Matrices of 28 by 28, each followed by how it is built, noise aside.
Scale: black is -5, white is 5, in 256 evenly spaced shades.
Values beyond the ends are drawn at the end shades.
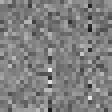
uneven columns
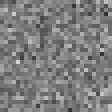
noise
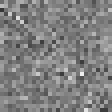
block diagonal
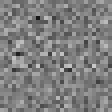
low rank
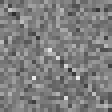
diagonal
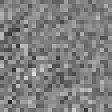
lower triangular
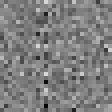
uneven columns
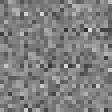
uneven rows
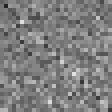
diagonal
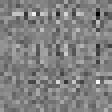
low rank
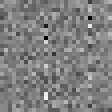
uneven columns
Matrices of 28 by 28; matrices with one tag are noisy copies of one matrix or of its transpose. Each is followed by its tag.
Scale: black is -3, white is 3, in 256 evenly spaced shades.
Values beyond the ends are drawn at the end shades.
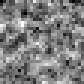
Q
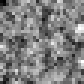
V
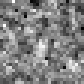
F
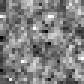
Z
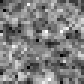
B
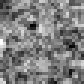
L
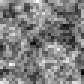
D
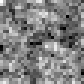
D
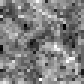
D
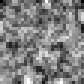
V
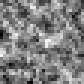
F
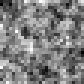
L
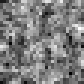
V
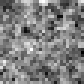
L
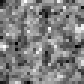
V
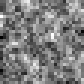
Z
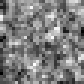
Z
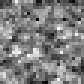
Z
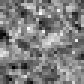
F
